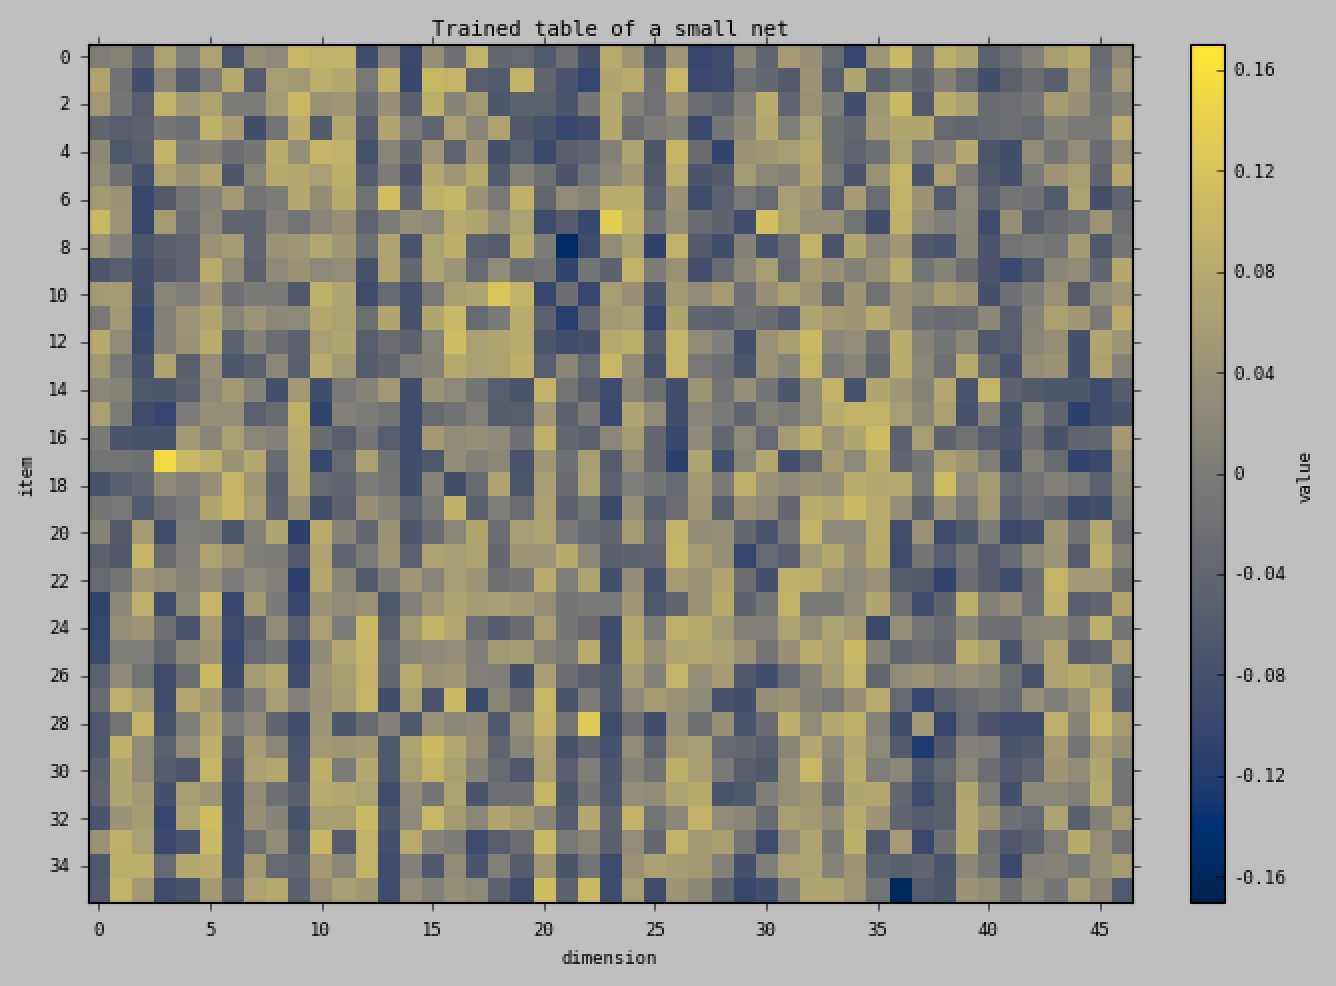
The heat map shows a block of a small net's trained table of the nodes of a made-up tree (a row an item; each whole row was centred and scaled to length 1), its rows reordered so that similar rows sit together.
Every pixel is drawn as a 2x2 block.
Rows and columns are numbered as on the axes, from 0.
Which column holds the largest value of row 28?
22
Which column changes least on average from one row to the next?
2
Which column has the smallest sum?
41
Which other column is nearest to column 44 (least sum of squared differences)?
8
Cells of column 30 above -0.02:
20
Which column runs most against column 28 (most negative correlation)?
9
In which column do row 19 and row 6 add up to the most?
16
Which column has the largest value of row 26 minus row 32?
44
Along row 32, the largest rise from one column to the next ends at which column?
4
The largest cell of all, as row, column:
17, 3
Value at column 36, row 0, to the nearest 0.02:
0.1
